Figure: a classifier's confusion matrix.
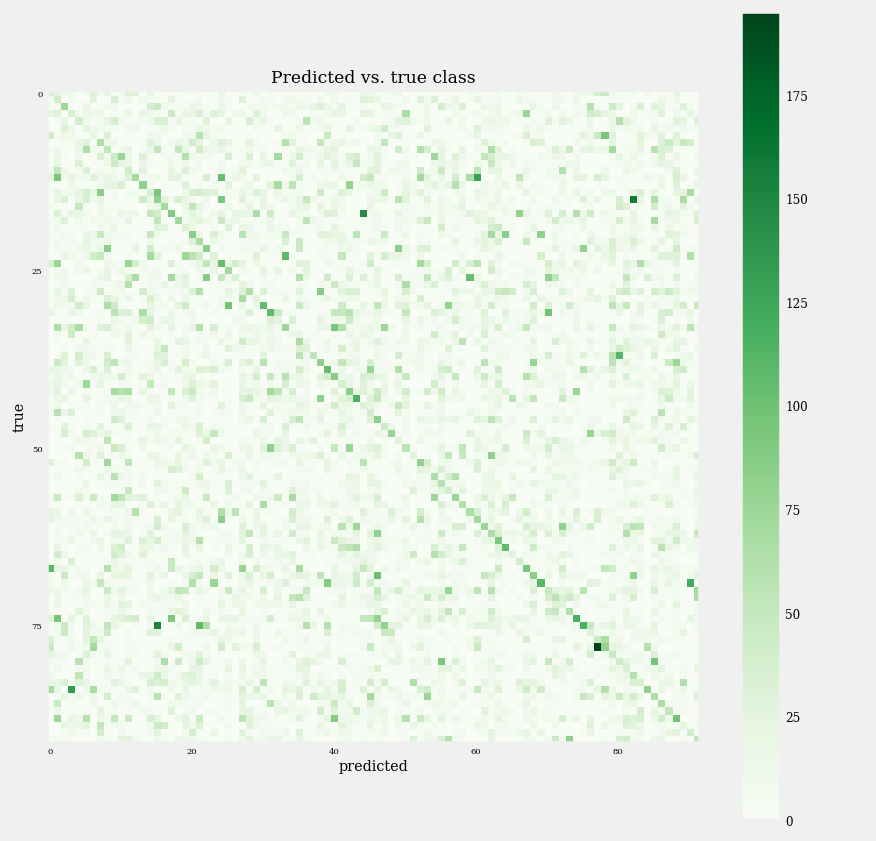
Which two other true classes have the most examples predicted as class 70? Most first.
31, 26
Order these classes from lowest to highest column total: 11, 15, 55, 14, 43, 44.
44, 43, 14, 11, 55, 15
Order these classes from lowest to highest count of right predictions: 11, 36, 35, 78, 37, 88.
36, 11, 37, 35, 78, 88
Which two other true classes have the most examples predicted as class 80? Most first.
37, 4
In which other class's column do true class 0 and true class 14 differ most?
15
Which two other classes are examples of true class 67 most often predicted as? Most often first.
0, 27
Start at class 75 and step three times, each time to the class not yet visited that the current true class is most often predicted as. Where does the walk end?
4
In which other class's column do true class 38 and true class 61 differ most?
72
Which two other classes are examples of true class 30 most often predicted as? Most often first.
25, 56
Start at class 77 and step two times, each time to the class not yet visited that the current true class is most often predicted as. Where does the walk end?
6
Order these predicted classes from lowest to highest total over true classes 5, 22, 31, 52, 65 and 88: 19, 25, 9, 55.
25, 19, 55, 9
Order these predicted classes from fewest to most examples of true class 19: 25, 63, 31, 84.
84, 31, 25, 63
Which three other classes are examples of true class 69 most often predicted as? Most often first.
90, 39, 23
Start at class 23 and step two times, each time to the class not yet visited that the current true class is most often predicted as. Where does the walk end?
40
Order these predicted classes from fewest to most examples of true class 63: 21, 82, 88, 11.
82, 11, 88, 21
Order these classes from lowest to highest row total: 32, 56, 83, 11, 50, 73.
56, 32, 73, 11, 50, 83
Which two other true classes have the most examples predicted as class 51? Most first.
83, 65
